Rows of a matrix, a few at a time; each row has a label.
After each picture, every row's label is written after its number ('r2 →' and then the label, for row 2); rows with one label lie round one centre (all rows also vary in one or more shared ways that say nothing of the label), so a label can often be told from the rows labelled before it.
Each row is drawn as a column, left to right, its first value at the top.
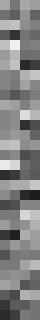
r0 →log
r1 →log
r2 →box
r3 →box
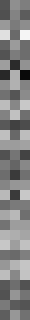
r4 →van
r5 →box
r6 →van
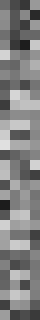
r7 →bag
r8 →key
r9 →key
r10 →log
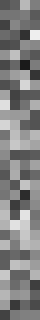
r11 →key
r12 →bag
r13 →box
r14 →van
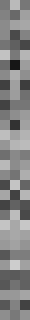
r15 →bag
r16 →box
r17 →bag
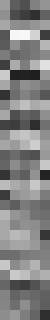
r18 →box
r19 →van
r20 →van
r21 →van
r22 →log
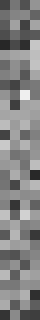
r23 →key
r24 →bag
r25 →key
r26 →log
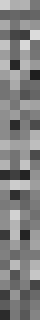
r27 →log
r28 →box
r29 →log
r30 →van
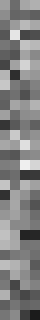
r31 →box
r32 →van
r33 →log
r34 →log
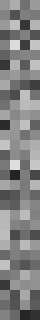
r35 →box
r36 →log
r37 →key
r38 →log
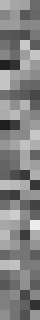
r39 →box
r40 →box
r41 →log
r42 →bag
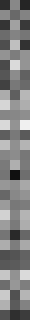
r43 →key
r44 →log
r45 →key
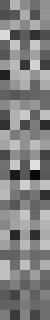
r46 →van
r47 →log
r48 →box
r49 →log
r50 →box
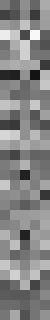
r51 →van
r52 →van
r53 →log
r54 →van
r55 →box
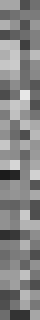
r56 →log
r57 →log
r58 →key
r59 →bag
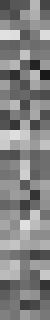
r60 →van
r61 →van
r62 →bag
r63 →box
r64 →van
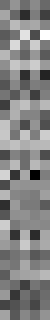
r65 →bag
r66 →log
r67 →van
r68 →log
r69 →van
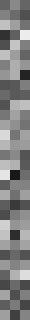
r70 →bag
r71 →log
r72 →van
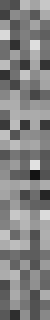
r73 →van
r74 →key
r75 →box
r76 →log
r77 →box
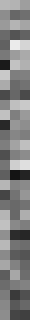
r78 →box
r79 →log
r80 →log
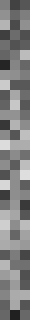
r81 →box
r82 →key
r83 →bag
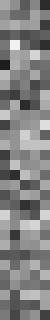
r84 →box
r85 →log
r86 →bag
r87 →bag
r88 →key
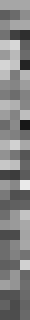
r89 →log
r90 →log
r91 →box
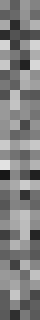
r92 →log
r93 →key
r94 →box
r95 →log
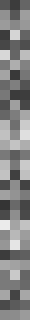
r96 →bag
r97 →van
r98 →bag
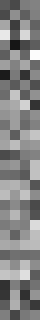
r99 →van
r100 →key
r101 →van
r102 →bag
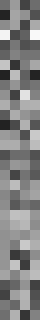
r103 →van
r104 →box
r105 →key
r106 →van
